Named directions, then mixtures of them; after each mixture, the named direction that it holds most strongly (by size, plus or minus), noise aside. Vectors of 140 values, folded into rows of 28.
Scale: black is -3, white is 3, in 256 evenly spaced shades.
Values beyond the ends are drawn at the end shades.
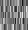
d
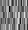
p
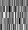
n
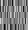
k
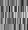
d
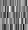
n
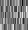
d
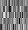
n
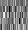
n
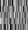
k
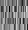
d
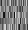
p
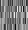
k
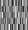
p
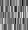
d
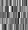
p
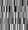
n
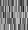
p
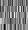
k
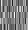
k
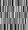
k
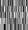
k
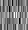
n
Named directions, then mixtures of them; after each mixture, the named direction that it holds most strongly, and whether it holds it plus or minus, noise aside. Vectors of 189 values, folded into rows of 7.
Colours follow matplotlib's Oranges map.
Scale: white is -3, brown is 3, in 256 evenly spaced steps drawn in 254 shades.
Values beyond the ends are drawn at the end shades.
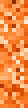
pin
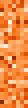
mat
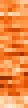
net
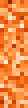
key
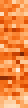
net, plus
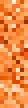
pin, minus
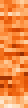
net, plus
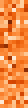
mat, minus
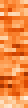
net, plus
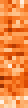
net, plus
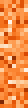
mat, plus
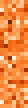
mat, minus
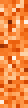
mat, minus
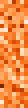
pin, plus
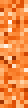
mat, plus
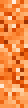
pin, minus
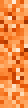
pin, minus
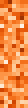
key, plus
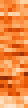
net, plus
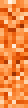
key, minus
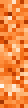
pin, minus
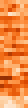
net, plus
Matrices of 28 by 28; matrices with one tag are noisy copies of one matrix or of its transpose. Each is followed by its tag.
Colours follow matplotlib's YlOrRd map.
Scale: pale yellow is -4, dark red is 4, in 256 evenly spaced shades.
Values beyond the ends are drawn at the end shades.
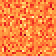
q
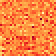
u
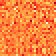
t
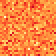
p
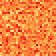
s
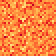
q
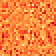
p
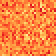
p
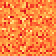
q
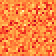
q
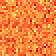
t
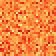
s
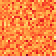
s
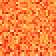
s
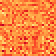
u
